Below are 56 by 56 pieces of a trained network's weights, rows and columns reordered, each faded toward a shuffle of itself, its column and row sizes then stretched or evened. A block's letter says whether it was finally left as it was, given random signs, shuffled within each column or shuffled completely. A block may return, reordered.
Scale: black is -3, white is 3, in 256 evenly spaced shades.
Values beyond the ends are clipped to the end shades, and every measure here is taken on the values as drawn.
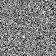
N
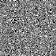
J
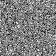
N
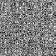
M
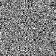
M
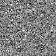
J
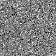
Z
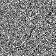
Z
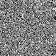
N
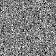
Z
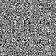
M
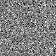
J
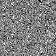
Z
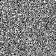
Z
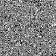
J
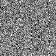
Z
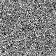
N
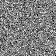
N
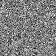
N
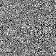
J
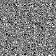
J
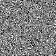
Z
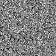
Z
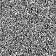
Z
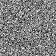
N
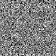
M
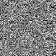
M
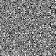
M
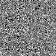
J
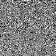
J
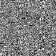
J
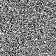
N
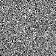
Z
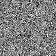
N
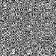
M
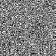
M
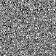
J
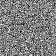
N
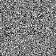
J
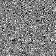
J
